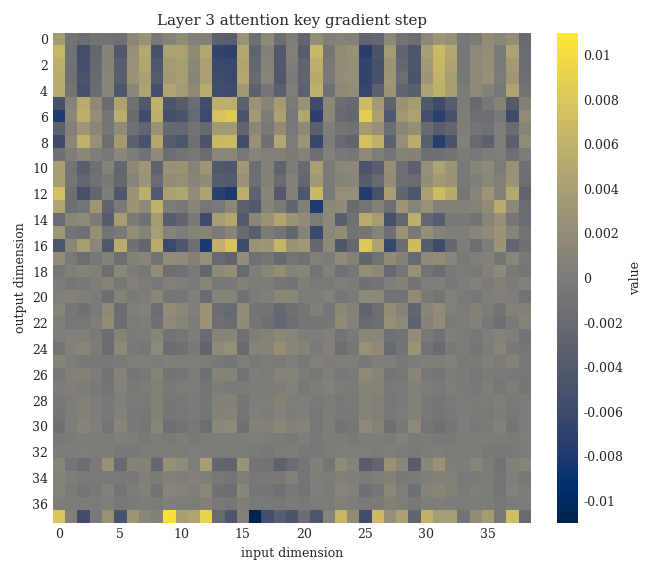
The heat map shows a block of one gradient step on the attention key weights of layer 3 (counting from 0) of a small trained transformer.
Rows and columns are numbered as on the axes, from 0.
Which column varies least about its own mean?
33
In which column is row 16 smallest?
12
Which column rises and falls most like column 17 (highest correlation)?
19
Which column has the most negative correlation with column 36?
4
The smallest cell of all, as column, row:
16, 37
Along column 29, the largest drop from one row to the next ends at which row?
17
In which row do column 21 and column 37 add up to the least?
6
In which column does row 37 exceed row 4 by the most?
26
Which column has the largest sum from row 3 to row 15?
8
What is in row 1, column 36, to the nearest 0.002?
0
